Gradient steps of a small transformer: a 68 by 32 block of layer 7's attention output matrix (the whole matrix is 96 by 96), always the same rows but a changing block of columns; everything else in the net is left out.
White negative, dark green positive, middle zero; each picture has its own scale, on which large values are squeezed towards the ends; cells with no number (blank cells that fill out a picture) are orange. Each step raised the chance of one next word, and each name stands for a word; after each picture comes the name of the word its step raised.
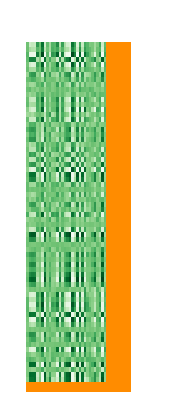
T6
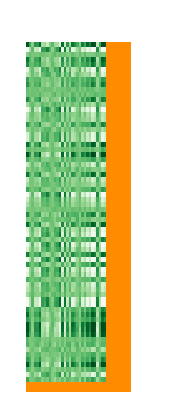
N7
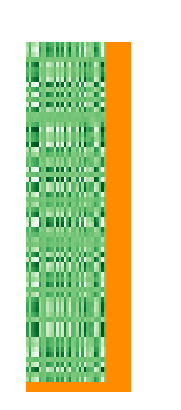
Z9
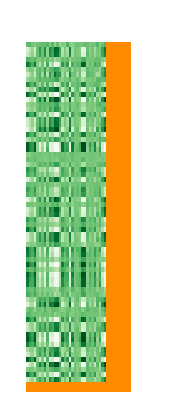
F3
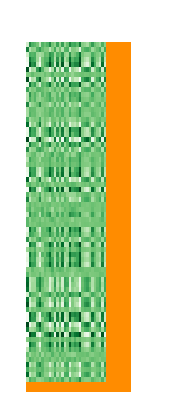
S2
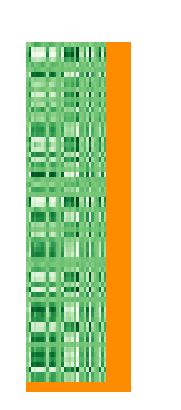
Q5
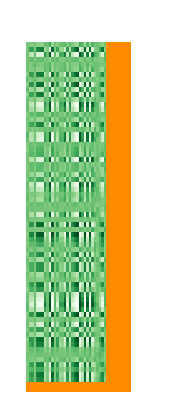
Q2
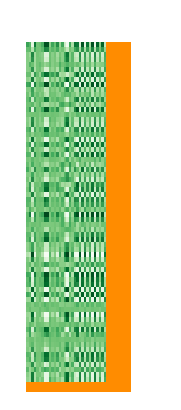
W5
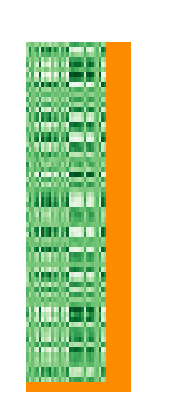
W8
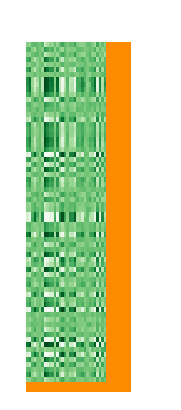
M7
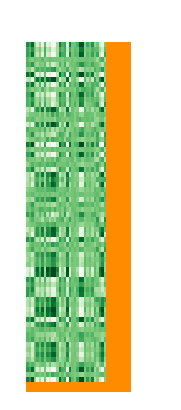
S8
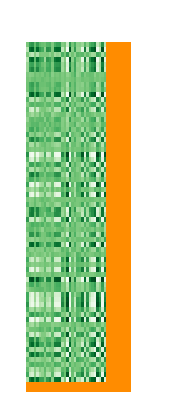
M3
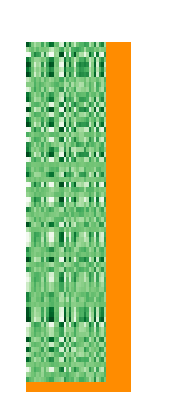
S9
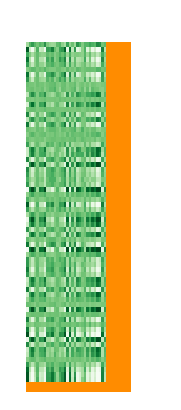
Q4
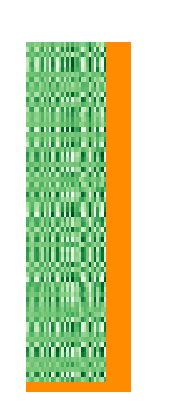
M3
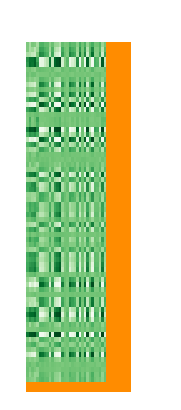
S2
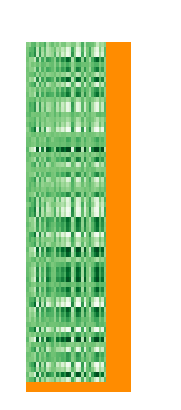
F3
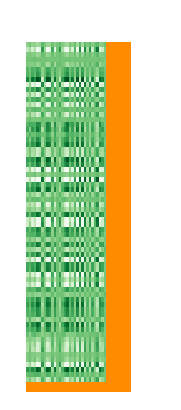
Z9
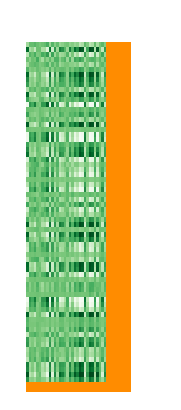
Q2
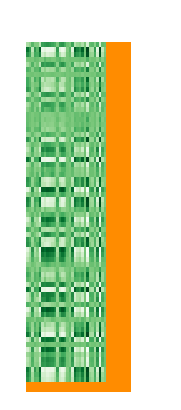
Q4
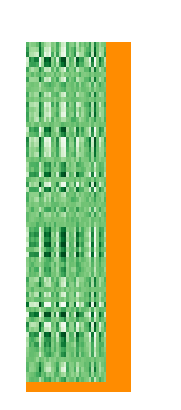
S2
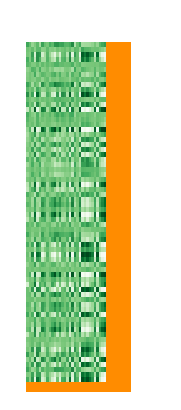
W5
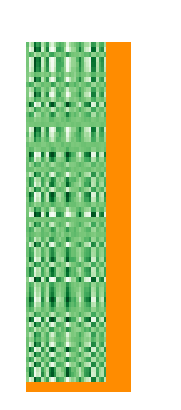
M3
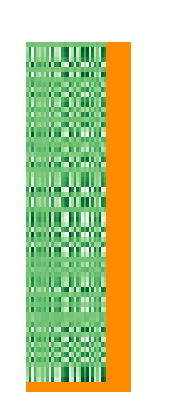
Q4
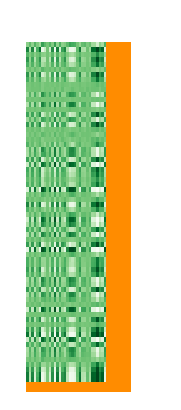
Q4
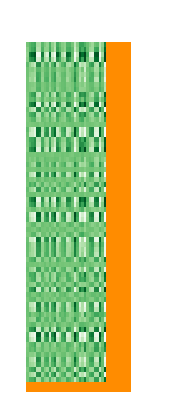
Q5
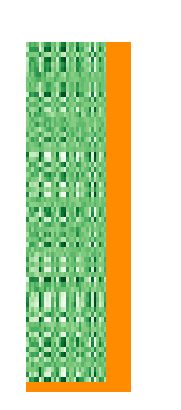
M3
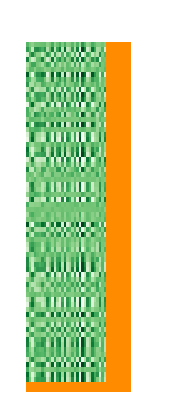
Q2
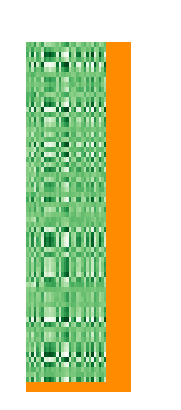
S9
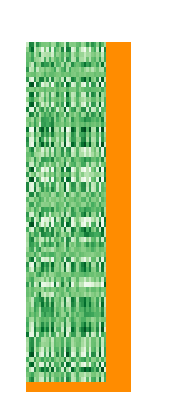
Z9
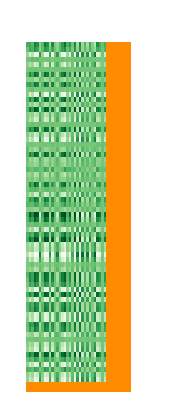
W5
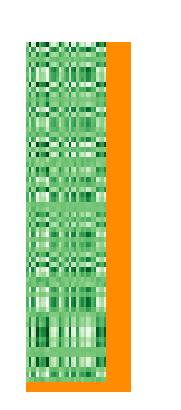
N7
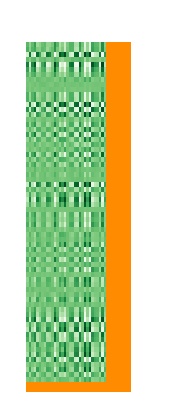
S9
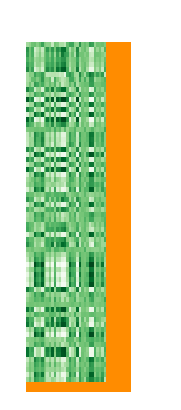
T6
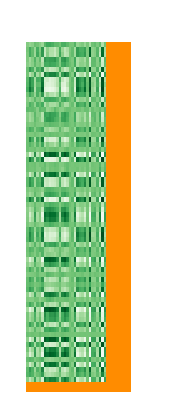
M7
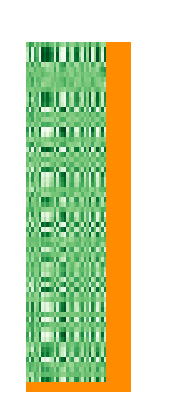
Q5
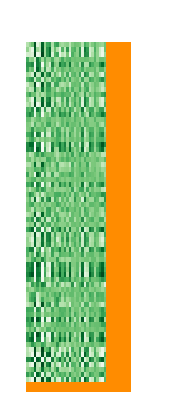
F3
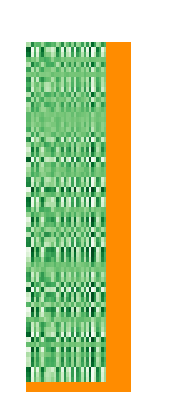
Q4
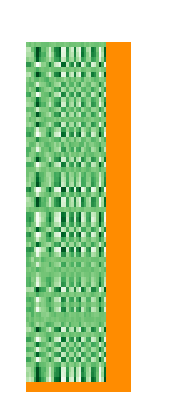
Q4
